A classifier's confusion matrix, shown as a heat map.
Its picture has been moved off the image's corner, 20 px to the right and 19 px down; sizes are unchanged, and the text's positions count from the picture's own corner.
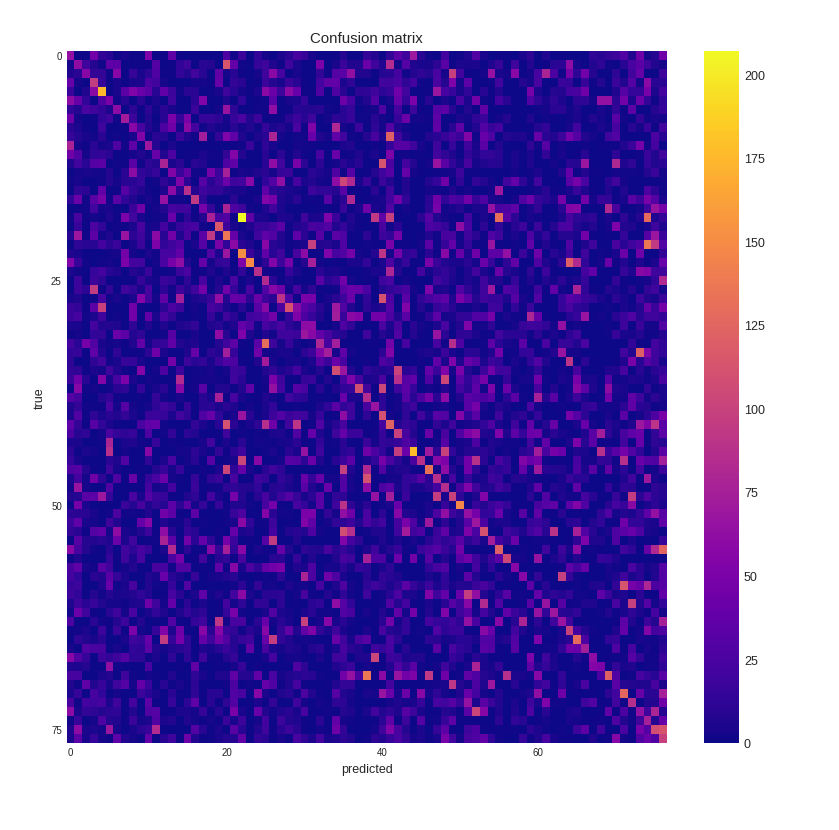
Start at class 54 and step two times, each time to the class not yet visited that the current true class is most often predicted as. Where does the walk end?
3
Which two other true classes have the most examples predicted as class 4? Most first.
28, 49
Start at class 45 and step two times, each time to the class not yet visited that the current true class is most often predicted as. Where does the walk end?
40
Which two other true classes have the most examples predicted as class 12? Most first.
65, 54
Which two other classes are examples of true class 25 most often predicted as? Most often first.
76, 35
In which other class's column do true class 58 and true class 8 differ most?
63
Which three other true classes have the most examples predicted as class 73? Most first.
33, 41, 24
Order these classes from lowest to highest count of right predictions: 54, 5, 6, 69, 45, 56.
5, 6, 54, 45, 56, 69
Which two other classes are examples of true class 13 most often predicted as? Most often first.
20, 8
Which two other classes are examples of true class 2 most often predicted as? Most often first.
49, 61
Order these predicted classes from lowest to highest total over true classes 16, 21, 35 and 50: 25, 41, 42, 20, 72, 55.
20, 55, 41, 72, 25, 42
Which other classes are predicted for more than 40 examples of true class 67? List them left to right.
0, 39, 59
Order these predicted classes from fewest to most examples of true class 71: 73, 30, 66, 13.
66, 13, 30, 73
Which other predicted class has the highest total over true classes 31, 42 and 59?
71
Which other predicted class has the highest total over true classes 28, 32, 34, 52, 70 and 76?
25
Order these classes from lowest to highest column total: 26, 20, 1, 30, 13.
30, 13, 1, 26, 20
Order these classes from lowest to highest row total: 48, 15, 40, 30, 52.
15, 30, 48, 52, 40
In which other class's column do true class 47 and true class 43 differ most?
38
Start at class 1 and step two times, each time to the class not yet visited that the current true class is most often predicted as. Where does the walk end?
18
